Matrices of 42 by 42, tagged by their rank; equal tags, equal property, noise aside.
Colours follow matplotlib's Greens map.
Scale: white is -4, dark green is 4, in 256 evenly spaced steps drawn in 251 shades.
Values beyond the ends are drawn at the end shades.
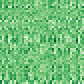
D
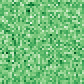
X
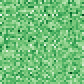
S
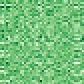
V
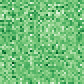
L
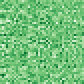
V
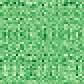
D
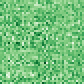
L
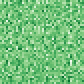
L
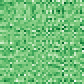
D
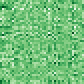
D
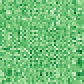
V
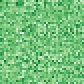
X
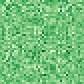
X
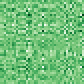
D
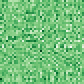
V
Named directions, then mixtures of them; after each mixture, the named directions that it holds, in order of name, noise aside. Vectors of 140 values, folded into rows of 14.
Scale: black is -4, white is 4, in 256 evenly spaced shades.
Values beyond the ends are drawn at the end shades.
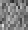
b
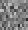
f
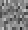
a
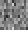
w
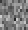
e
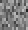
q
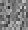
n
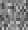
b, f, n.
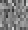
e, q, w.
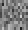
a, n, w.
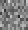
e, f, w.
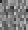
e, f, q.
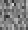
w.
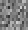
n.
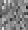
a.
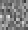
e, f, n.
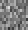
b, f, n.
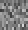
f, q.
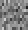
a.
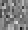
a, n, w.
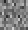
w.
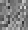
n.
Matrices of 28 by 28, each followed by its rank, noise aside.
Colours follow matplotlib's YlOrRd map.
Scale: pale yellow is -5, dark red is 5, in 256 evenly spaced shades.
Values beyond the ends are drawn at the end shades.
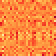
four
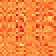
three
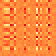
one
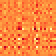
two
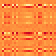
one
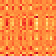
two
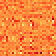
four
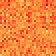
four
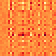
two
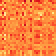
three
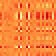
one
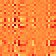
two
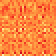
three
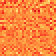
four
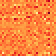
four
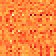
four
